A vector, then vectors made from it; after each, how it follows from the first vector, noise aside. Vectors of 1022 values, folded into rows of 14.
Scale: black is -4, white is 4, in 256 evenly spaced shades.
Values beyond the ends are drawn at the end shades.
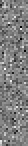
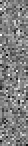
wrapped around.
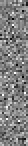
reversed, negated.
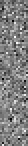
wrapped around.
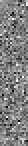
reversed.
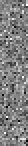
reversed.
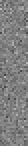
wrapped around, shrunk.
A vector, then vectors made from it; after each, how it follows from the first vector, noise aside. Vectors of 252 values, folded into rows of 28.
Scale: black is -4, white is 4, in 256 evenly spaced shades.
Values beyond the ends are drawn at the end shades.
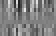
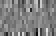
reversed, partly zeroed.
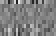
negated, partly zeroed.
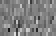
wrapped around, negated, partly zeroed.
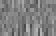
reversed, negated, shrunk.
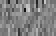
negated, partly zeroed.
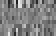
negated, partly zeroed.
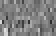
wrapped around, negated, partly zeroed.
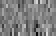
reversed, partly zeroed.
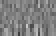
reversed, negated, shrunk.
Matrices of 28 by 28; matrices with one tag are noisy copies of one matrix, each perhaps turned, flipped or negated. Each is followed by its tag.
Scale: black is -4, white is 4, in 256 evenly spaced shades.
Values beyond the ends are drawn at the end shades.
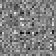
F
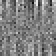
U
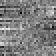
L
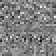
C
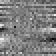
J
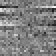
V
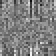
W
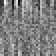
U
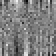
J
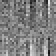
V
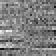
V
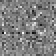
F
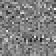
C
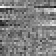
V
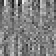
U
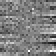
U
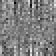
W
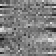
J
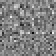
F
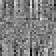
W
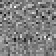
C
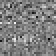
C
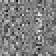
C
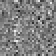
C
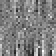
U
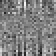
W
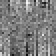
L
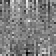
L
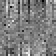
L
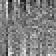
V
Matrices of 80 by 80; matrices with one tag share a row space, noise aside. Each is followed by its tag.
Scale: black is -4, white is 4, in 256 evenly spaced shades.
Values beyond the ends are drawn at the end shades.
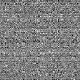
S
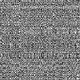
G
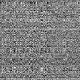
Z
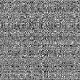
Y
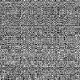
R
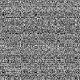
R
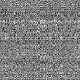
S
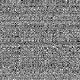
G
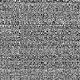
G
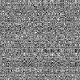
R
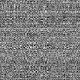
Z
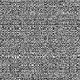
G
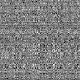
S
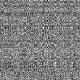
Y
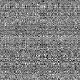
S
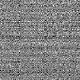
G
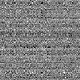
Z
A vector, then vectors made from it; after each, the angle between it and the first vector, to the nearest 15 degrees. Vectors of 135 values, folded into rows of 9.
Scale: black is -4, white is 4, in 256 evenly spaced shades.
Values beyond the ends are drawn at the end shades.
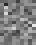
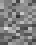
75 degrees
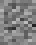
135 degrees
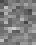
45 degrees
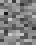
120 degrees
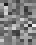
30 degrees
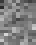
75 degrees
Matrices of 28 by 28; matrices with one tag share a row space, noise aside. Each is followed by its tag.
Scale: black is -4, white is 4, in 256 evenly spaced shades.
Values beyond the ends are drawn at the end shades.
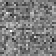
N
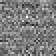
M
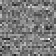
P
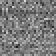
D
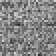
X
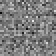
M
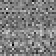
D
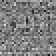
N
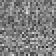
M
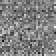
X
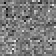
N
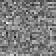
N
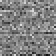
P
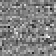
P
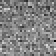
P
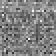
D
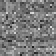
N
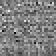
X
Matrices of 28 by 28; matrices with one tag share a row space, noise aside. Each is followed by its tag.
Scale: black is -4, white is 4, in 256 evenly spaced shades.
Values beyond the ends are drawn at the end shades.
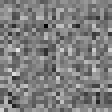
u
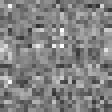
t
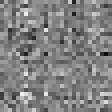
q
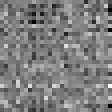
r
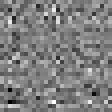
u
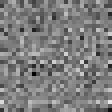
r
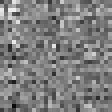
u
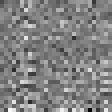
q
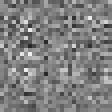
q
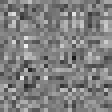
q
